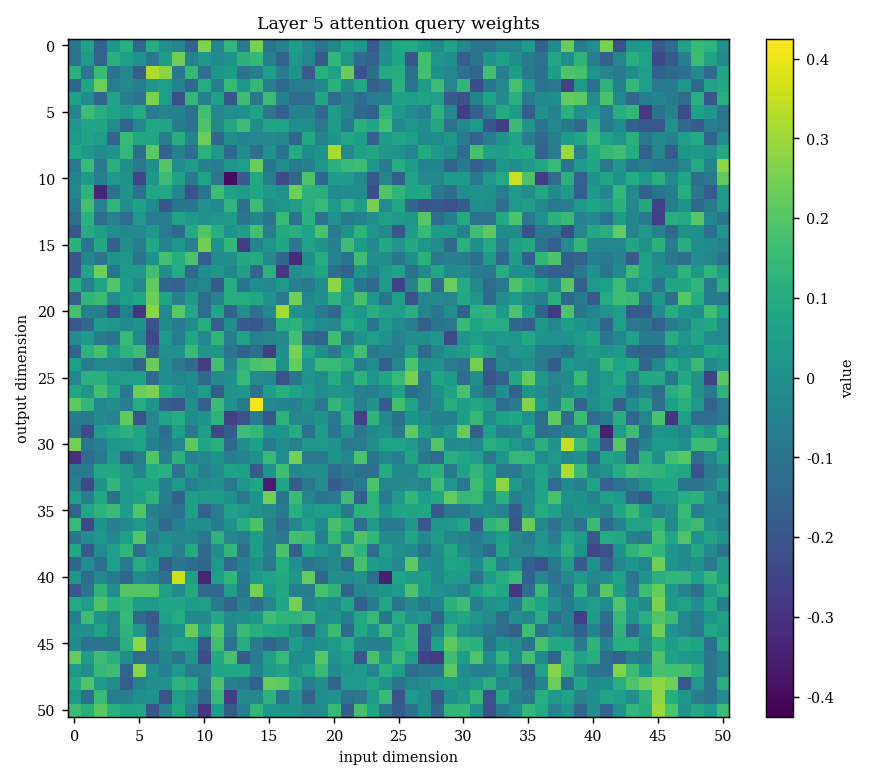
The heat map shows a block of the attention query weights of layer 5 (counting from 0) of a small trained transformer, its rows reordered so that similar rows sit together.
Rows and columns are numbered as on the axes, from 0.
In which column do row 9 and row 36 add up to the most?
14
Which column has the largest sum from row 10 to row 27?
47
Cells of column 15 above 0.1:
8
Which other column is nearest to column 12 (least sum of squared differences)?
25
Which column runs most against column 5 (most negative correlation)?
34
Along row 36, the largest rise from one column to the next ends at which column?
35
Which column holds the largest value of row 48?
45
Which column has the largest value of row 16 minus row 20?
37
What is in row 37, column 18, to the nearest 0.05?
0.15
